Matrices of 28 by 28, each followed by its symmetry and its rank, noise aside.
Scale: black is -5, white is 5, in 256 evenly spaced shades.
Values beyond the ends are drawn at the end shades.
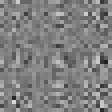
no symmetry, rank two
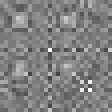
symmetric, rank three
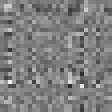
no symmetry, rank three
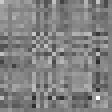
symmetric, rank two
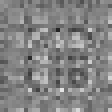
symmetric, rank three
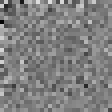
symmetric, rank four
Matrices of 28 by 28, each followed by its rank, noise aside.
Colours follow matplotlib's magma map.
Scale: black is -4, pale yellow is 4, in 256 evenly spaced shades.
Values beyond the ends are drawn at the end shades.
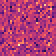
eight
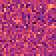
eight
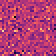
six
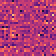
six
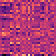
two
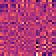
three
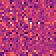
six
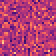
eight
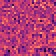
eight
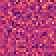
eight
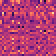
four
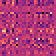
three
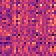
four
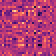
three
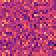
six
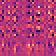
three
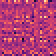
four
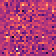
four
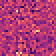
eight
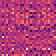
four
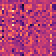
four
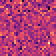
eight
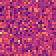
eight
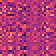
three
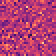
eight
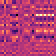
two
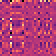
two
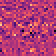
six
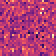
six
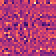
six
